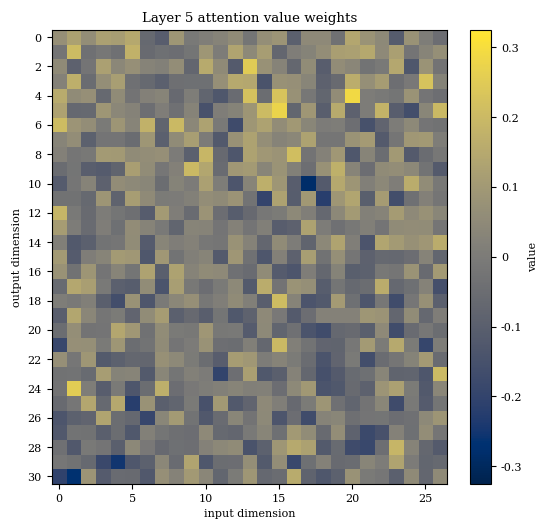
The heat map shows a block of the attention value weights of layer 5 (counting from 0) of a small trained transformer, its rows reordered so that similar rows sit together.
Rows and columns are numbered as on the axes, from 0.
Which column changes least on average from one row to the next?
9
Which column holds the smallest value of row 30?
1
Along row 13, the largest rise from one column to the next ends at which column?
17
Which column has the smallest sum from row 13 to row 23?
18
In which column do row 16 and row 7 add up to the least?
7
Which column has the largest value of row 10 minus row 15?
14
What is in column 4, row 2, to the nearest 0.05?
0.05
